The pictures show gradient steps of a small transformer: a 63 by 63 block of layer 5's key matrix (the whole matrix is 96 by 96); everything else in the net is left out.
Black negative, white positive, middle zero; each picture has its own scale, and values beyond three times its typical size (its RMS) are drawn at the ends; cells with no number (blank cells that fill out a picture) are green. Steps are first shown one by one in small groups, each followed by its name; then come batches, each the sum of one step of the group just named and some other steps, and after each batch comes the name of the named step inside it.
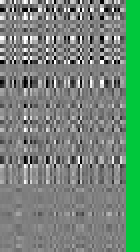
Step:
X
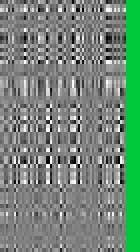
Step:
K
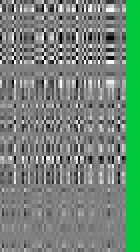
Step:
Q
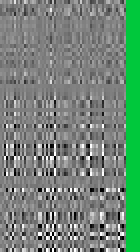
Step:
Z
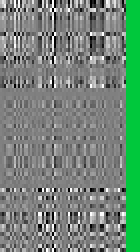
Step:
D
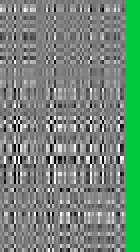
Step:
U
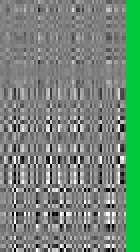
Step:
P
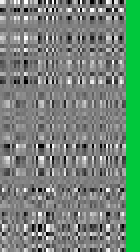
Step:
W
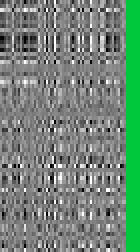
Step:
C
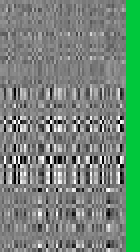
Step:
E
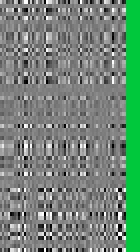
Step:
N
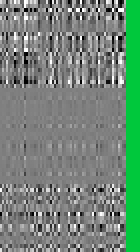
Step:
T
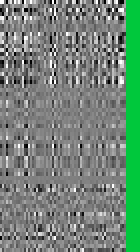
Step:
T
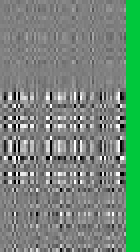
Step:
P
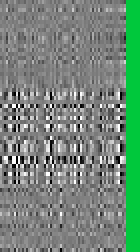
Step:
K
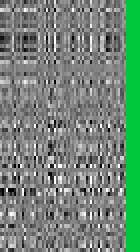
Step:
C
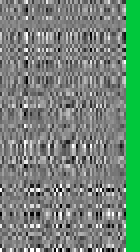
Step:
N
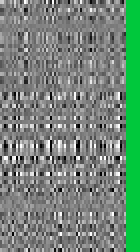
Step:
W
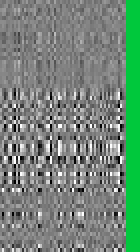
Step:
E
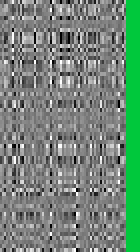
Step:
T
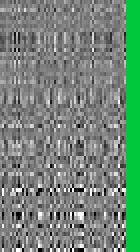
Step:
C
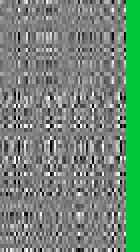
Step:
N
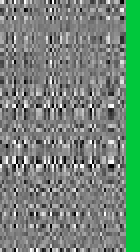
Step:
T
